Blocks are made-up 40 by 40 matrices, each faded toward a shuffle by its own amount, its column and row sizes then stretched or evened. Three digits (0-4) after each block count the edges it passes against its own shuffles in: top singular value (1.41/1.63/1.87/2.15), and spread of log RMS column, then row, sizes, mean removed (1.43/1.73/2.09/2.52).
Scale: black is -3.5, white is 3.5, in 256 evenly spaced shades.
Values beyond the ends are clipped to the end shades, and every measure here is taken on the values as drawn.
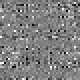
1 2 4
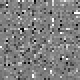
0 2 1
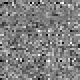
0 0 4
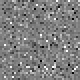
0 0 0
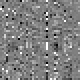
3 3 0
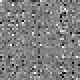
0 3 2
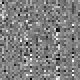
2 4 0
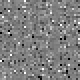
0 2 0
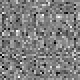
3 1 0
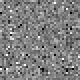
0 1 1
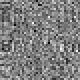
3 0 0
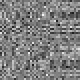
4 1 2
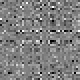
4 2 3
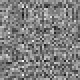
3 2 0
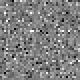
0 0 2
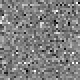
0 0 2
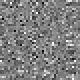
2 1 0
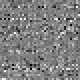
1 0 4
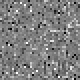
0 0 0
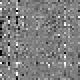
1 4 2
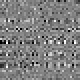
4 0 4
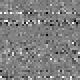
0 0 4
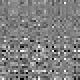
4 2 4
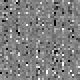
0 4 0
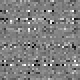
0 1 4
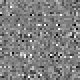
0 1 4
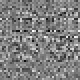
3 0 4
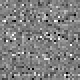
1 1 3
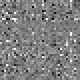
0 2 3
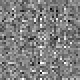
1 2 2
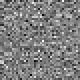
3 0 0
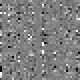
1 4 1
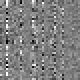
3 4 0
